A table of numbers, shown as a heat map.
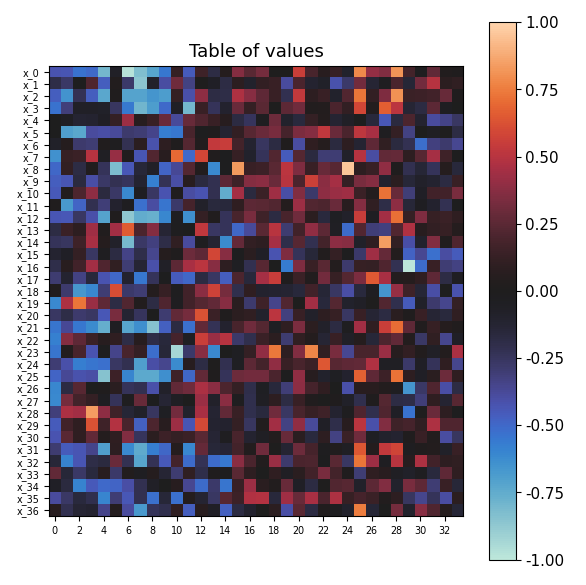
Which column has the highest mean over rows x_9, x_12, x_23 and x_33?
21
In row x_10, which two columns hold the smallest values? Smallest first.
14, 6
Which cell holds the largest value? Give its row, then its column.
x_8, 24
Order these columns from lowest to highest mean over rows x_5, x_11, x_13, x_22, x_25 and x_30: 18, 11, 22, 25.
11, 22, 18, 25
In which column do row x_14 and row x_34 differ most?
3
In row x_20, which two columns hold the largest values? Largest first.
12, 18
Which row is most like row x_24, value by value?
x_5
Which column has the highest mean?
25
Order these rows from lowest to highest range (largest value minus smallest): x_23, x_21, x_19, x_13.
x_13, x_19, x_21, x_23
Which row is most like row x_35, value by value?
x_9
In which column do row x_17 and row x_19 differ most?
2
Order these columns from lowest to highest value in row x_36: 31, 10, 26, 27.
26, 27, 10, 31
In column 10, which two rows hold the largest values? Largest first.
x_7, x_29
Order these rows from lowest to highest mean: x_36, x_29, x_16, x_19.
x_36, x_16, x_19, x_29
